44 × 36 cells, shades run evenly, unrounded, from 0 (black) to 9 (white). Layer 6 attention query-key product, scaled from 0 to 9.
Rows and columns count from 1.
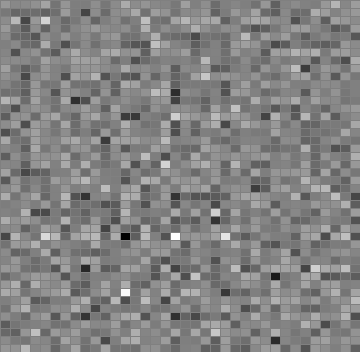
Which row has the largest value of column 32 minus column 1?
30
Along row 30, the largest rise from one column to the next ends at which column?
18
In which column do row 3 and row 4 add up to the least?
3
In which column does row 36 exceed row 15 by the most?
13
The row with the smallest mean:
6
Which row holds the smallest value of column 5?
27
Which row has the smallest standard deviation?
1
